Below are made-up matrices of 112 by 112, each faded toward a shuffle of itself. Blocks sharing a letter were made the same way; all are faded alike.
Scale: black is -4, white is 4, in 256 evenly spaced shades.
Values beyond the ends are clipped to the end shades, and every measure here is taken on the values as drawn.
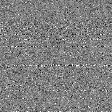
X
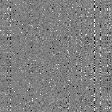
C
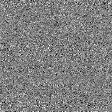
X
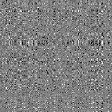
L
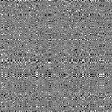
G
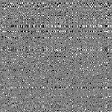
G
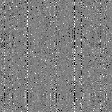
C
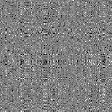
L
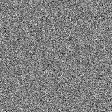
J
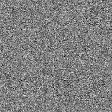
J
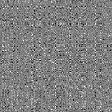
L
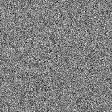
J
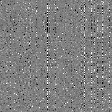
C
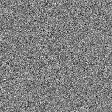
J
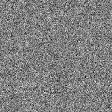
J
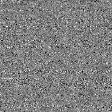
X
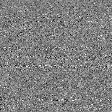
X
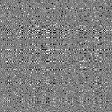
G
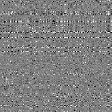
G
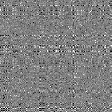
G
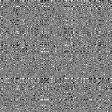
G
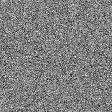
J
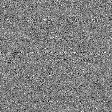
X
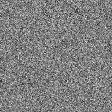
J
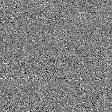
X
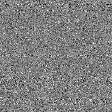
X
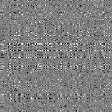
G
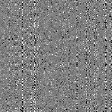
C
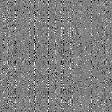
C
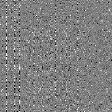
C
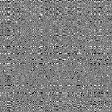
G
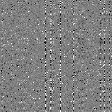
C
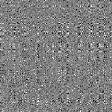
L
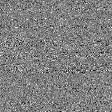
X
